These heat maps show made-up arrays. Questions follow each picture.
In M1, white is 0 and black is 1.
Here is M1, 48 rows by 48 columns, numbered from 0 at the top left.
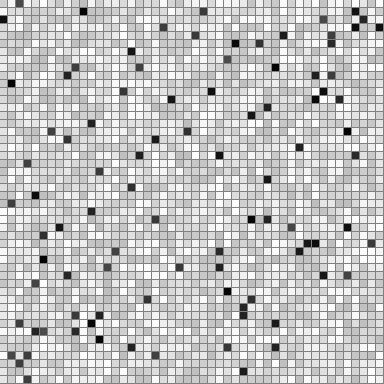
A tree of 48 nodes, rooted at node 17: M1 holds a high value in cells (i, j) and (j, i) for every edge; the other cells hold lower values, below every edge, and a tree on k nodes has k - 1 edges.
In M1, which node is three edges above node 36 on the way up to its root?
34
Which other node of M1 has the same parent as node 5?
4
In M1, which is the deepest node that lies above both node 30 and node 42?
39
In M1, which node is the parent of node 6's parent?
43
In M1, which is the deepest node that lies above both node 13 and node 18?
27
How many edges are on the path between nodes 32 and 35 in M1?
4
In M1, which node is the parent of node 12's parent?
9
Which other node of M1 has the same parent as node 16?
28
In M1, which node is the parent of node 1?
44
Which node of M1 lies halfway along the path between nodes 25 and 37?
19
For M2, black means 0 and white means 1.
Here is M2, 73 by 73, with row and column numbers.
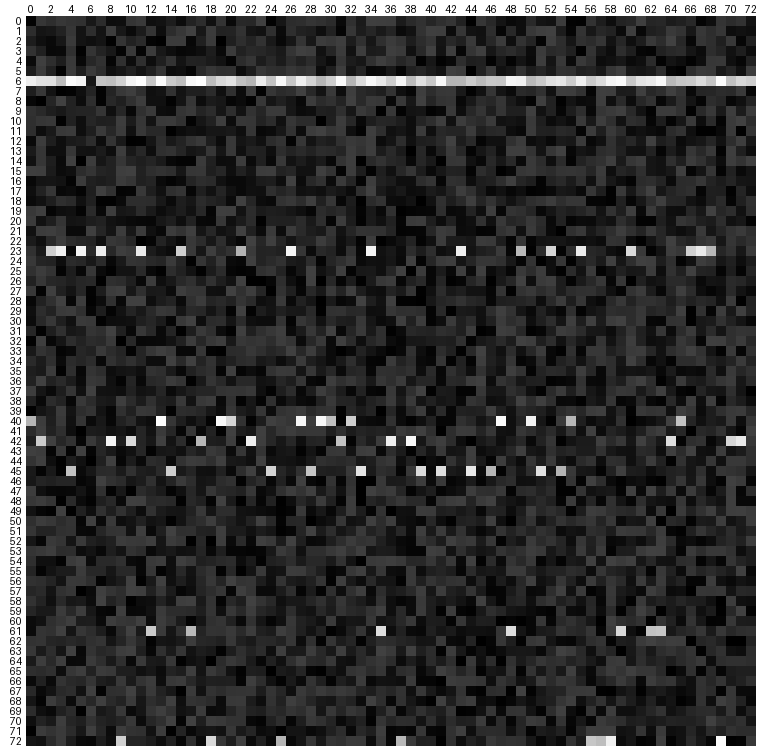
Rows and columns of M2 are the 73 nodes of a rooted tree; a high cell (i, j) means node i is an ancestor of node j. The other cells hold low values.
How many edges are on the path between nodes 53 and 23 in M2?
3
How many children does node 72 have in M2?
8
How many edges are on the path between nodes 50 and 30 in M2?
2
